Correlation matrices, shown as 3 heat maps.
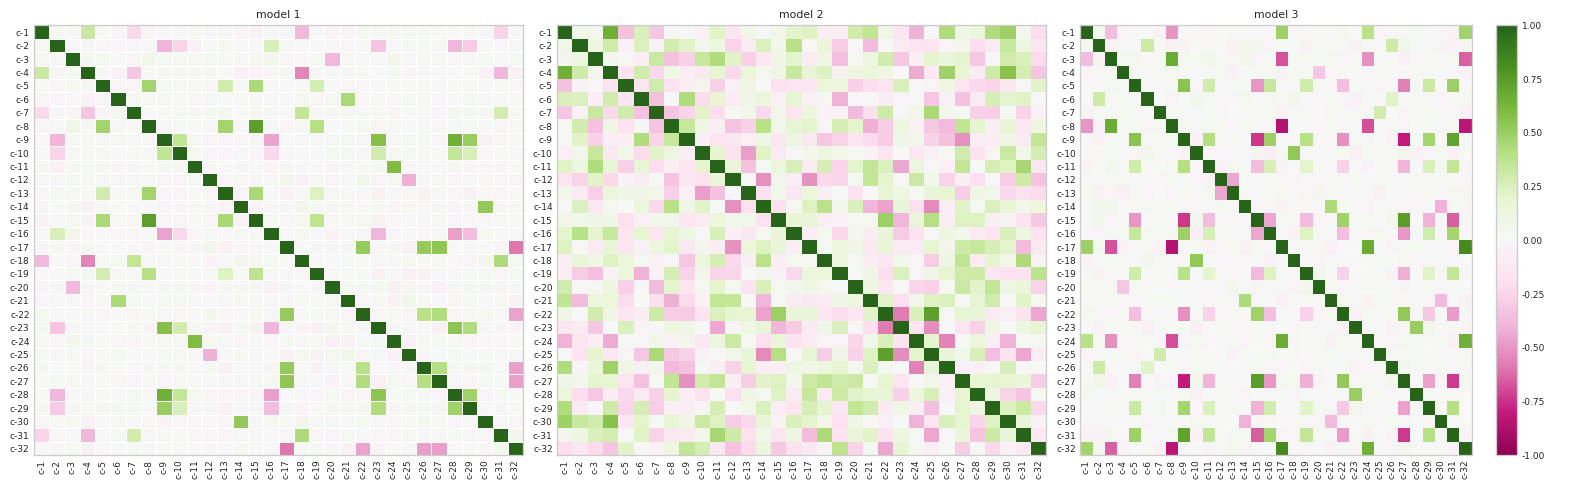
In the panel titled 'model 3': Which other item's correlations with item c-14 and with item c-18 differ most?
c-10
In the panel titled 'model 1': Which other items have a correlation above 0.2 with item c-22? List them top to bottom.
c-17, c-26, c-27
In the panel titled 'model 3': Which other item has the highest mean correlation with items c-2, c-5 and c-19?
c-9
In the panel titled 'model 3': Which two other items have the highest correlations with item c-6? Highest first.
c-2, c-26
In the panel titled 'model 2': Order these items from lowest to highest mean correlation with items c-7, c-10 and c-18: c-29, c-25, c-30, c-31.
c-29, c-25, c-31, c-30
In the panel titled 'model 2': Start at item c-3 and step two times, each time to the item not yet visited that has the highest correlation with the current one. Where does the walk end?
c-31
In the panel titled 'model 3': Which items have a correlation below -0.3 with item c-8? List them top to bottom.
c-1, c-17, c-24, c-32
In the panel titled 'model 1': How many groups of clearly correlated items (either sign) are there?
9
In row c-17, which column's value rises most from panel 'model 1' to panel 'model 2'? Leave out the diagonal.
c-32
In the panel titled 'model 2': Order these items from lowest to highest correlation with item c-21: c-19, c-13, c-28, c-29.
c-13, c-19, c-28, c-29
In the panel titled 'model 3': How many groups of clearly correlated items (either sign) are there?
9
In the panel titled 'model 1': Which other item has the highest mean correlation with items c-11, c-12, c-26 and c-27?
c-17
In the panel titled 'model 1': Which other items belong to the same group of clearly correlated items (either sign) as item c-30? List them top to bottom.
c-14
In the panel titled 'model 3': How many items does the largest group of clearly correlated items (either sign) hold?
10
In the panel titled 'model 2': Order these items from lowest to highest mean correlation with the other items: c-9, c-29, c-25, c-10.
c-9, c-25, c-10, c-29
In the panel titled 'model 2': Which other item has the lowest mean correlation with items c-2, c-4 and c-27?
c-32
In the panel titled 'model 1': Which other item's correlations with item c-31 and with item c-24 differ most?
c-11
